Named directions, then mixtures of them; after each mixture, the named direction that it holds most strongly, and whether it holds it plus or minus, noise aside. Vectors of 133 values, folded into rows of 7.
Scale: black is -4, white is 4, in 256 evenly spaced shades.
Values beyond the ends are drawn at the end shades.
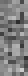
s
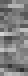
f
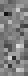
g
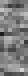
f, minus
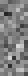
g, plus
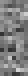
f, minus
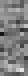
f, minus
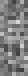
s, minus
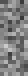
g, minus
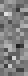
g, minus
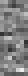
f, minus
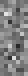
g, minus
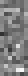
g, plus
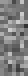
s, minus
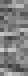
f, plus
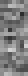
f, plus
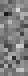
g, plus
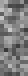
f, minus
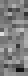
f, plus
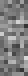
s, minus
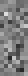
g, minus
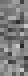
s, plus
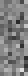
s, plus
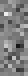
g, minus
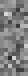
g, minus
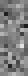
g, plus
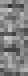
f, minus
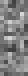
s, minus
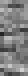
f, minus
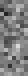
g, plus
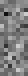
g, plus
